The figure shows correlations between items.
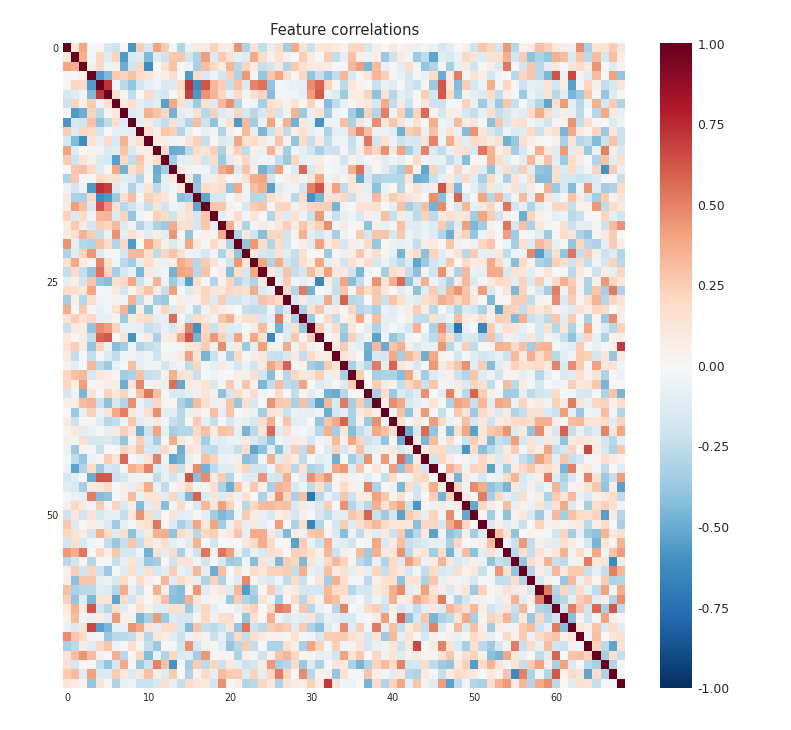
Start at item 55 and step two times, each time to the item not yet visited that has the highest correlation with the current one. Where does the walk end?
43
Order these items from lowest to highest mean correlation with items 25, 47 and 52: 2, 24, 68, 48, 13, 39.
13, 2, 68, 48, 39, 24
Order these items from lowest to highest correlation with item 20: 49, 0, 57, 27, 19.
27, 57, 0, 49, 19
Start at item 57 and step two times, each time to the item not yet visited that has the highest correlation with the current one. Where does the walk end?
62
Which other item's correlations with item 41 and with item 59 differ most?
61
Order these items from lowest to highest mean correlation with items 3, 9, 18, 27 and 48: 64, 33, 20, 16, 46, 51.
33, 46, 64, 20, 16, 51
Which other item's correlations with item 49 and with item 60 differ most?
50
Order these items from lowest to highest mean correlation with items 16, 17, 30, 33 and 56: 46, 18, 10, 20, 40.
18, 20, 10, 46, 40
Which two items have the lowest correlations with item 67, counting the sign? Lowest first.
55, 64
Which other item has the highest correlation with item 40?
34
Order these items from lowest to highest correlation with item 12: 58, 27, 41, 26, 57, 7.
27, 26, 41, 58, 7, 57
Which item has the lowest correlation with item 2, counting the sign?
10
